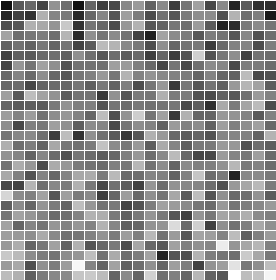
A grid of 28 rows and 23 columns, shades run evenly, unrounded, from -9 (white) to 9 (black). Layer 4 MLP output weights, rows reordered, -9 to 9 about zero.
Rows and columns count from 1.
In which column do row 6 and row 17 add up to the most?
15
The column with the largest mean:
18
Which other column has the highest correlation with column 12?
5
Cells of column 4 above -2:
22
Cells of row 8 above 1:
9
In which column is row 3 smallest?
6
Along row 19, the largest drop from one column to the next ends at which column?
3
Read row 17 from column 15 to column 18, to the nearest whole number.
2 -1 0 0
